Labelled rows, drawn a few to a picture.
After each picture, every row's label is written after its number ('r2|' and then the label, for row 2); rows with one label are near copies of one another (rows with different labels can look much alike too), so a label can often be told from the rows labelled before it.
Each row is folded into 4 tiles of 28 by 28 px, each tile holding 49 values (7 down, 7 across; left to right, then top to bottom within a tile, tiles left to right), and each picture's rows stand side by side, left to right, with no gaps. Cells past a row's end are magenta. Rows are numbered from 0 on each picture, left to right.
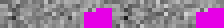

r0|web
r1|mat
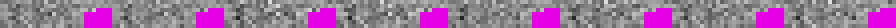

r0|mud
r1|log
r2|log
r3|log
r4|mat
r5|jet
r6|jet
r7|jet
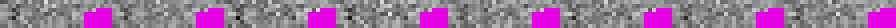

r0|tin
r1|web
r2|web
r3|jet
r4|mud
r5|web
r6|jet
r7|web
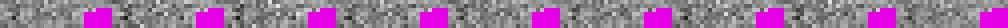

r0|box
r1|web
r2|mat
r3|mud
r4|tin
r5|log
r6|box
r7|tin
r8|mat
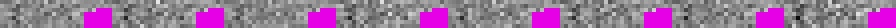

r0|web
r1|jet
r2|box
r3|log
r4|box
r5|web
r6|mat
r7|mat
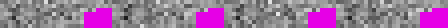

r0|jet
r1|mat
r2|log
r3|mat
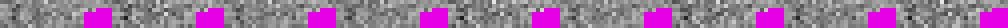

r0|mat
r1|tin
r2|jet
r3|tin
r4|tin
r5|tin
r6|tin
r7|jet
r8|jet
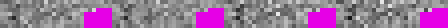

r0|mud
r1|mat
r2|log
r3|tin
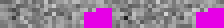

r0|tin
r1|box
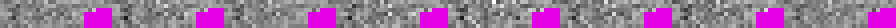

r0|mud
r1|mat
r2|tin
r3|box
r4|jet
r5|tin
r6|tin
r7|tin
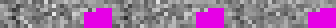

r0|log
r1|mud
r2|jet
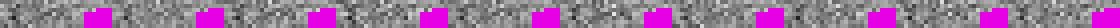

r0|mud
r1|web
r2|mud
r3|web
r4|tin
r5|log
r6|mud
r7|mat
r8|jet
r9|jet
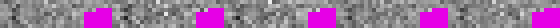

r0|mat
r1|log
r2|mud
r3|mud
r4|log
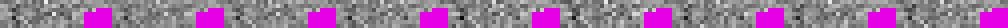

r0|log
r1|box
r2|log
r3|jet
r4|web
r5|web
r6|mat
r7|mud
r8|jet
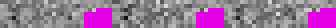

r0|mat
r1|tin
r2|log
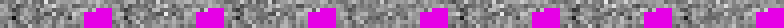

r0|mat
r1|log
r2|tin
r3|log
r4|web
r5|jet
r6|box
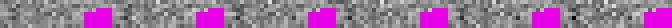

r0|mud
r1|mud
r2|web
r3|tin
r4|jet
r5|box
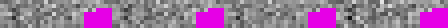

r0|web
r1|jet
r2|web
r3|tin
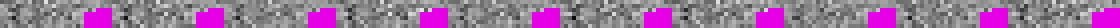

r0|mat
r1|jet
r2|log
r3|log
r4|log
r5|web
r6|tin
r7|mud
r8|web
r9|jet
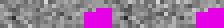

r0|jet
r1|jet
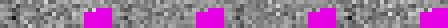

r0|mud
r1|jet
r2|log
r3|box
